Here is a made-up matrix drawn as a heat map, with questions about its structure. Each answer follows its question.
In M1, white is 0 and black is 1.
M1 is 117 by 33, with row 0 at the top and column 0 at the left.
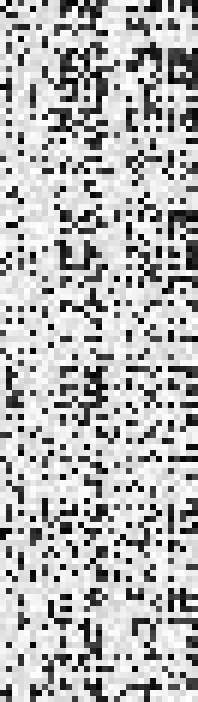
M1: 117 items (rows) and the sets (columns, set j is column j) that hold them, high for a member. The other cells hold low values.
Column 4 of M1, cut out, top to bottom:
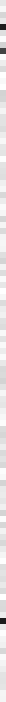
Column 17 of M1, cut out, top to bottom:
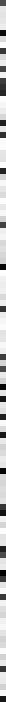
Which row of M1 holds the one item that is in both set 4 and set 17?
8
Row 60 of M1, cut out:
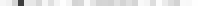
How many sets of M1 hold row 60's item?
1
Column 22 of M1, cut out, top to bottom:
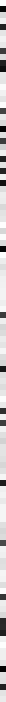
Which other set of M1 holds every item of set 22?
14
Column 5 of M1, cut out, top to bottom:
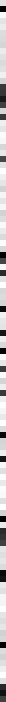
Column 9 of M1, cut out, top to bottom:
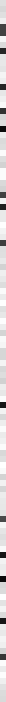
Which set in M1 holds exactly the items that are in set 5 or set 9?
24
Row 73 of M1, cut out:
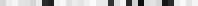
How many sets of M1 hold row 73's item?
7
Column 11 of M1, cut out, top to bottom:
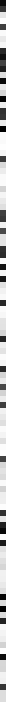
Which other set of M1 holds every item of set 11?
28
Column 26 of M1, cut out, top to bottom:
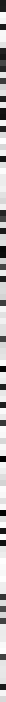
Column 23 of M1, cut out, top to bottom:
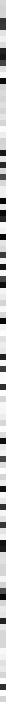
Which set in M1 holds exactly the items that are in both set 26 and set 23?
29
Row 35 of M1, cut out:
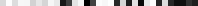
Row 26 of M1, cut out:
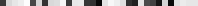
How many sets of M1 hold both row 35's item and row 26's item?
6
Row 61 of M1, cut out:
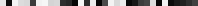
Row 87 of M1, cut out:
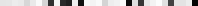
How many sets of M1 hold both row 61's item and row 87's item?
6
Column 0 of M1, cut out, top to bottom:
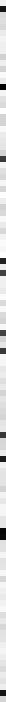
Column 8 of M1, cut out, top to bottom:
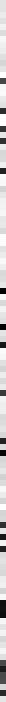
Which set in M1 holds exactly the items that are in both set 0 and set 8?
20
